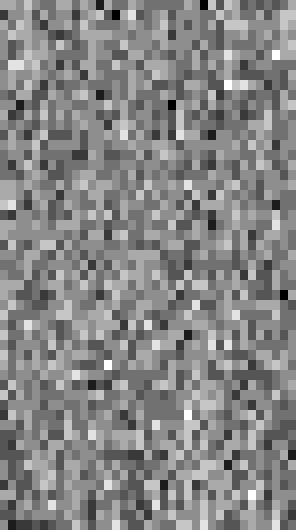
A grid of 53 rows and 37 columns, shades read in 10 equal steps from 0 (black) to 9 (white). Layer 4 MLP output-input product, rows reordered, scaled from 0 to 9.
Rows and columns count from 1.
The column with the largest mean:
29
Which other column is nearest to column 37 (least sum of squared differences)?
17
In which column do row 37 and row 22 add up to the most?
14
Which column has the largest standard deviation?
2
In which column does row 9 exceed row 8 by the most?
31
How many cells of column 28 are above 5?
14
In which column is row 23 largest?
35
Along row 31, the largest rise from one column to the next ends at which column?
25
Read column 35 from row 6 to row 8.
9 4 4
